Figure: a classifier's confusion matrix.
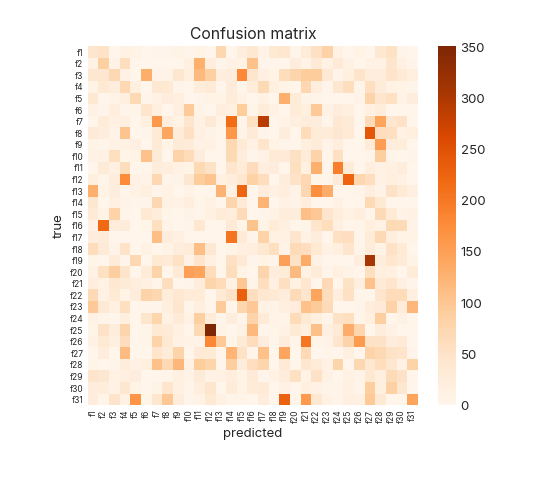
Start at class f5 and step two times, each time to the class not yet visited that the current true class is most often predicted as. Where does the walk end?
f27
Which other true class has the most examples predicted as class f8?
f31
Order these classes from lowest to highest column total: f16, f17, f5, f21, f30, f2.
f5, f30, f2, f16, f17, f21
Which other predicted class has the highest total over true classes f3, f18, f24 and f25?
f12
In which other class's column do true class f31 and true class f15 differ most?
f19
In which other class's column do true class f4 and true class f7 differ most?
f17
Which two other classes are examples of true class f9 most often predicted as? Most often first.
f28, f14
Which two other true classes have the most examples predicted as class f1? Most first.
f13, f23
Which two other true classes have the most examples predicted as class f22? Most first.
f13, f11
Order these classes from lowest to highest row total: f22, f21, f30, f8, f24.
f30, f24, f21, f8, f22
